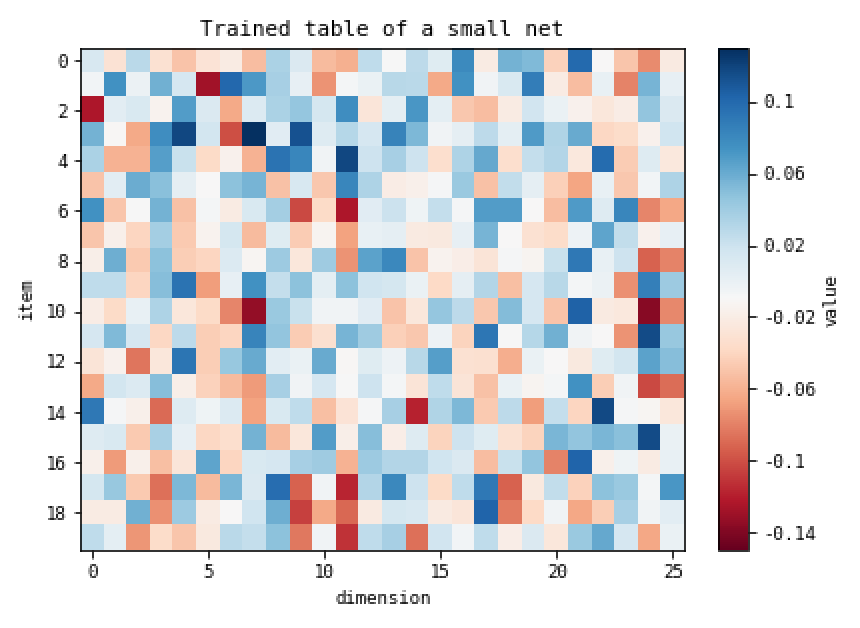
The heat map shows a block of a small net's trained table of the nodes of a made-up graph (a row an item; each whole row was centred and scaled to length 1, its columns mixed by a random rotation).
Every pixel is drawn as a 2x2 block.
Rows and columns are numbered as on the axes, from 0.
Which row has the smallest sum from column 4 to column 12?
6
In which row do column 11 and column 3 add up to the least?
17
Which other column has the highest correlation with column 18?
21
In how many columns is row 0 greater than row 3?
9
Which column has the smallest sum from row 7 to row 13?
5
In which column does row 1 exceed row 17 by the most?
3
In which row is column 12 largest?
8
